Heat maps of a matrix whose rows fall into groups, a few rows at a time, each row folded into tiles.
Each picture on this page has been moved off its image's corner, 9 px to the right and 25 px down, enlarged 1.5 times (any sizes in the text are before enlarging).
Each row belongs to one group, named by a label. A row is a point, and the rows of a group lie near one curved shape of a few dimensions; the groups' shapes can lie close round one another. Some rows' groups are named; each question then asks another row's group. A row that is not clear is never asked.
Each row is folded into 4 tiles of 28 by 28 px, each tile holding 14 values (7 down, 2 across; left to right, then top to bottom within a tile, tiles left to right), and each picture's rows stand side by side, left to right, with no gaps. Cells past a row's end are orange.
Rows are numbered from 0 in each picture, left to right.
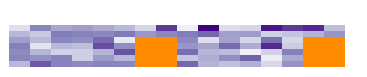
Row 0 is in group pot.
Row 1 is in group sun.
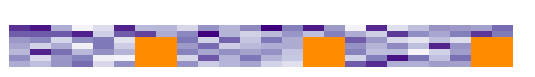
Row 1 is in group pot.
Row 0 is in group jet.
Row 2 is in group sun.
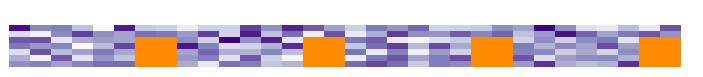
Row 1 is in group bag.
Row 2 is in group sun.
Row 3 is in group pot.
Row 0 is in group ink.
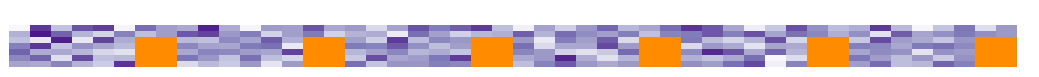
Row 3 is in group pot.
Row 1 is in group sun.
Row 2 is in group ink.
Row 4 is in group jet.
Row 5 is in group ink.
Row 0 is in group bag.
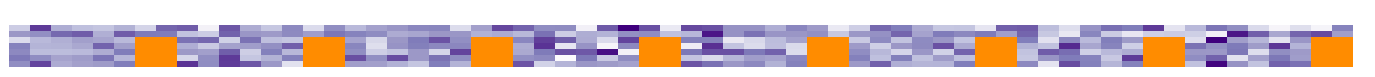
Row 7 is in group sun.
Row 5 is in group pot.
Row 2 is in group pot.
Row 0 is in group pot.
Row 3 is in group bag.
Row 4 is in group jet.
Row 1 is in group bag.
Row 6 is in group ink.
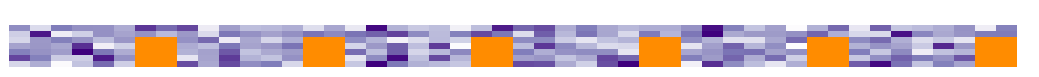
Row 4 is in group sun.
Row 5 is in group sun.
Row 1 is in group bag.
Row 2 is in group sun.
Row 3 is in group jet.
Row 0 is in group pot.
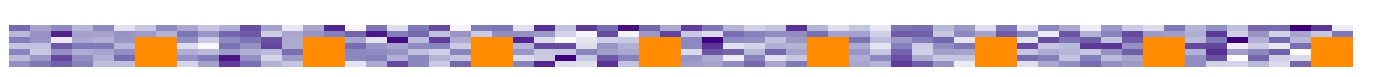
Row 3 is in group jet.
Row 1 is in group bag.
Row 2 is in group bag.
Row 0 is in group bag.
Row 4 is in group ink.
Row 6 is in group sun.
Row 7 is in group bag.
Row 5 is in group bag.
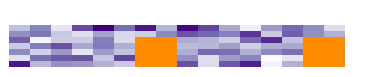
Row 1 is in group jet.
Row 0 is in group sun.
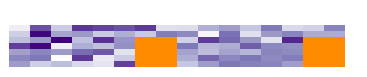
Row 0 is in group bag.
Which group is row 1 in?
sun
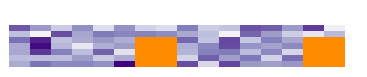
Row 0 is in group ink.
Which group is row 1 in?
ink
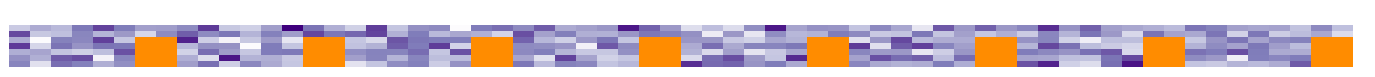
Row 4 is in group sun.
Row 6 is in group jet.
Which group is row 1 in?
jet
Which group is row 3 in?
jet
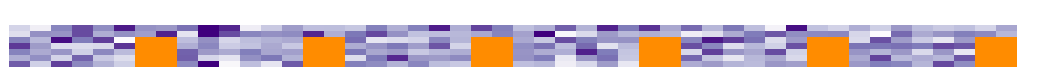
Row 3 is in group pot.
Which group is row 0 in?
bag
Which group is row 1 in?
pot
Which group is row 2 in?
sun
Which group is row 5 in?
sun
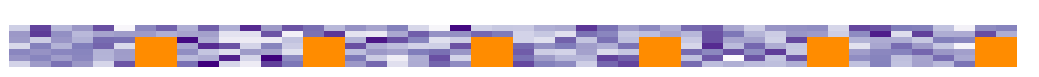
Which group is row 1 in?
jet
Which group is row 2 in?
ink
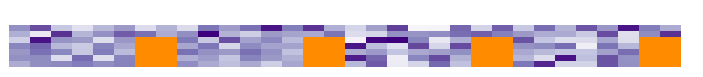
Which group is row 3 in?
jet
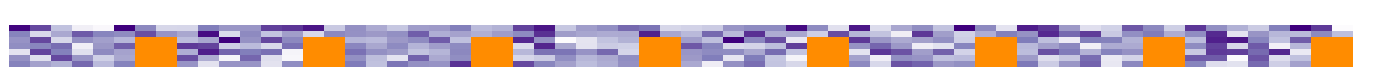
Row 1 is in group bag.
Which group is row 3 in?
jet
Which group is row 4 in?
bag
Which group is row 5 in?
ink
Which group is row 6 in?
jet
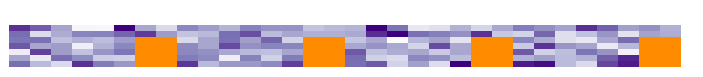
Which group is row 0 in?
ink
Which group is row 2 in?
pot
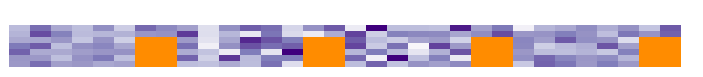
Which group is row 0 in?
pot
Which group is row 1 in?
pot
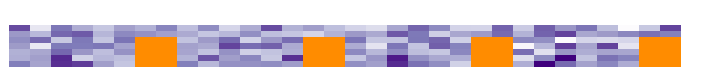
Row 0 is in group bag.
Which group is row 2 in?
bag
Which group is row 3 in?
sun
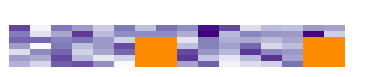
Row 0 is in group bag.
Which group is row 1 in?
pot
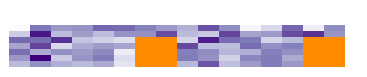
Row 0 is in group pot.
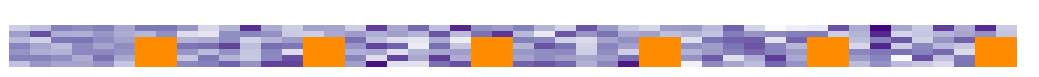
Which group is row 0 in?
pot
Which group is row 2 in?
jet
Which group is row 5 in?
bag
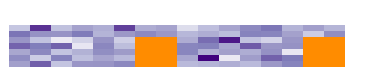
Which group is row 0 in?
jet
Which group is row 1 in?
ink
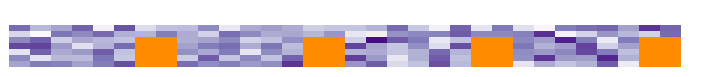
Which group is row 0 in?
ink
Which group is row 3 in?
pot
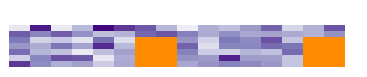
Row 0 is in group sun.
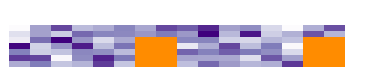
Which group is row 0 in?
ink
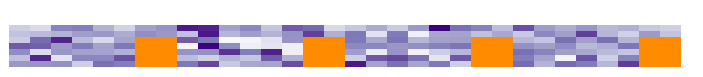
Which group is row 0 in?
ink
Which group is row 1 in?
jet
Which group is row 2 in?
sun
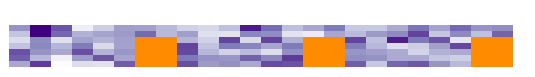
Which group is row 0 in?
pot
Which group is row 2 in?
bag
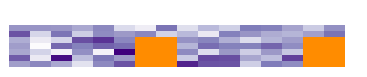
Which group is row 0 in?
pot
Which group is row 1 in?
sun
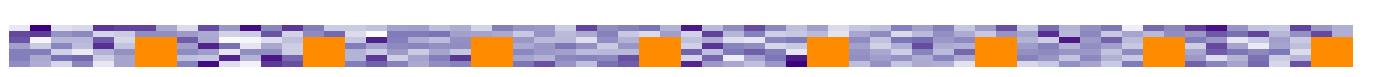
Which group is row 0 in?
sun
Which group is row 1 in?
jet
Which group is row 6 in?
bag
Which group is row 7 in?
jet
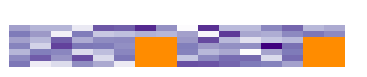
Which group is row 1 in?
sun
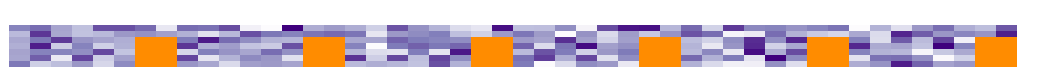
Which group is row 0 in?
bag
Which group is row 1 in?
ink
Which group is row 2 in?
pot
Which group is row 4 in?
pot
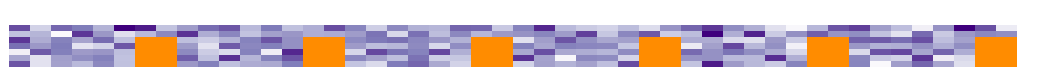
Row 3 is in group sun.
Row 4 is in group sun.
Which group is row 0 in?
ink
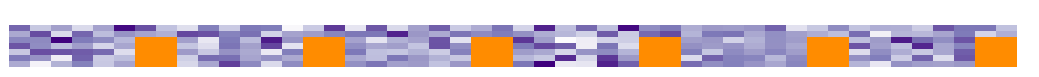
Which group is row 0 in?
bag
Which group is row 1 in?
bag
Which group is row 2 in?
pot
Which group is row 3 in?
jet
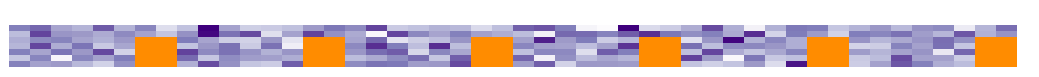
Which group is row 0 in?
bag
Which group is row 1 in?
sun
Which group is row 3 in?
ink
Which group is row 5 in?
bag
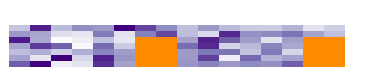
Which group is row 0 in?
jet
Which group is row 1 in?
ink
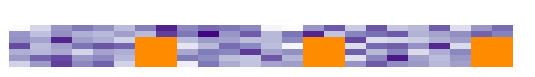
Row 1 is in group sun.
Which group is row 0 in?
pot
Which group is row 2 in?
sun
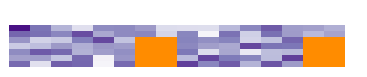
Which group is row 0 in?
jet
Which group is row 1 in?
sun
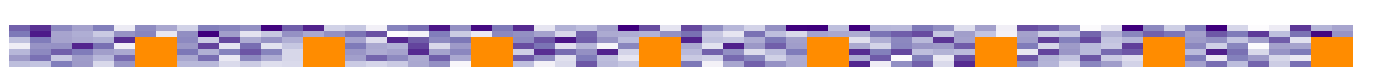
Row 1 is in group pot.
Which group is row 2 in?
pot
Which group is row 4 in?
ink
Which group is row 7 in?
jet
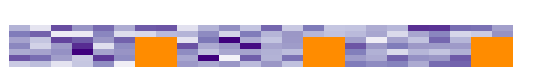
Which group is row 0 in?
pot
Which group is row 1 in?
ink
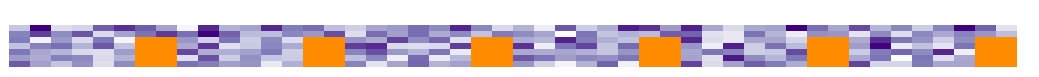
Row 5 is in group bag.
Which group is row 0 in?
sun
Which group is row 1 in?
pot
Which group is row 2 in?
bag
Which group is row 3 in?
ink
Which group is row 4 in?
ink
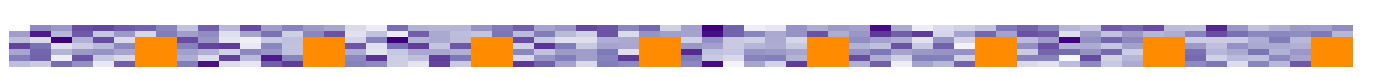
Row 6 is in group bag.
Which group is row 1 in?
jet
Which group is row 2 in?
ink
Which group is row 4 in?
pot
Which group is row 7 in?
pot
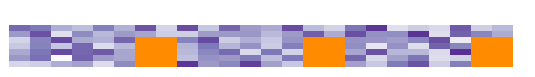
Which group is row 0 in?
bag
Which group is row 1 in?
bag
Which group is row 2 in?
jet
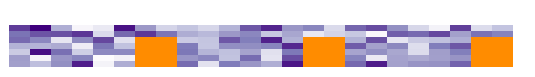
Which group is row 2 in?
ink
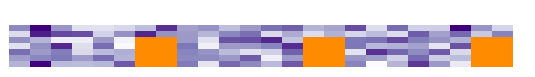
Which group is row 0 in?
sun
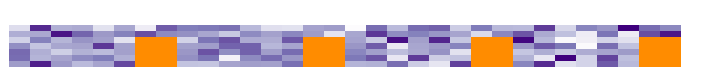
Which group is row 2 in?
bag
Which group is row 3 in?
jet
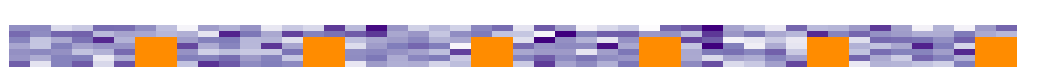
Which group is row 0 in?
jet
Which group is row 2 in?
sun
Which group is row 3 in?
sun
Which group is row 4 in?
jet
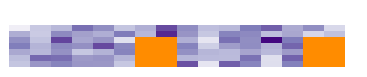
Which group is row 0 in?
pot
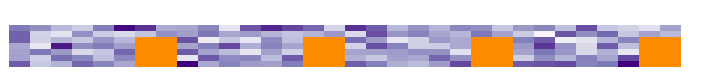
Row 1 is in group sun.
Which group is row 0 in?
ink
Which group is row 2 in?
jet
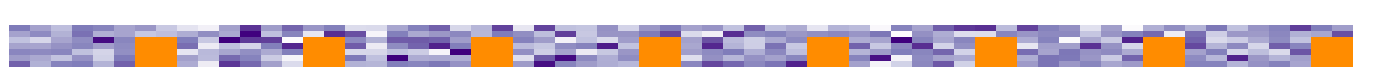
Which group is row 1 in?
bag
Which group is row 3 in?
sun
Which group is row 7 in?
jet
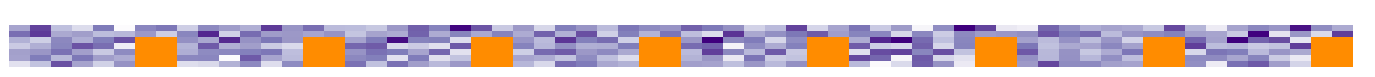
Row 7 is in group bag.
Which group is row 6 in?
pot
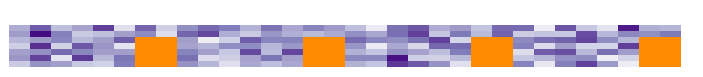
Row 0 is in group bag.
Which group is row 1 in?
pot
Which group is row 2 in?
bag
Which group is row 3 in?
bag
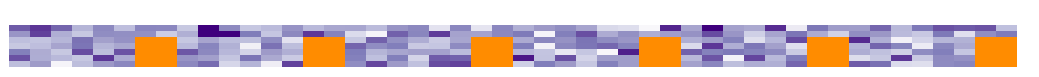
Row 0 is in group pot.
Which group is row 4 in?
bag
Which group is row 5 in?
jet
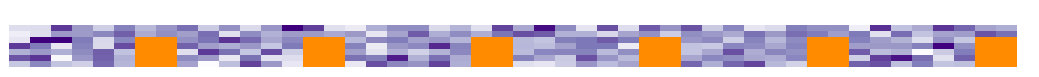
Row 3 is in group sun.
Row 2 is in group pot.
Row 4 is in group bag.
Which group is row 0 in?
ink
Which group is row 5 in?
sun
